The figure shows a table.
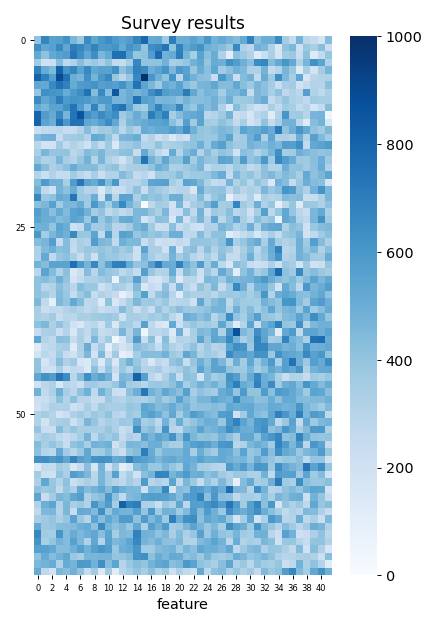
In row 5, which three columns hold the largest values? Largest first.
15, 3, 0
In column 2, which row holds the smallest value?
35
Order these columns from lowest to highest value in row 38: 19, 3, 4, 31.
31, 4, 3, 19
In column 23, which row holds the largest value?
61
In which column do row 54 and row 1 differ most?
34
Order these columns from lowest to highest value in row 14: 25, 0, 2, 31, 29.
2, 0, 29, 31, 25
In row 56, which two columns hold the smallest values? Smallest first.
41, 38
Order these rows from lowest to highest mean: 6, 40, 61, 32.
32, 40, 61, 6
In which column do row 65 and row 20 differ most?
9
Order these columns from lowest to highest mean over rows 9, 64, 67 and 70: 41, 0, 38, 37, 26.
38, 41, 37, 26, 0
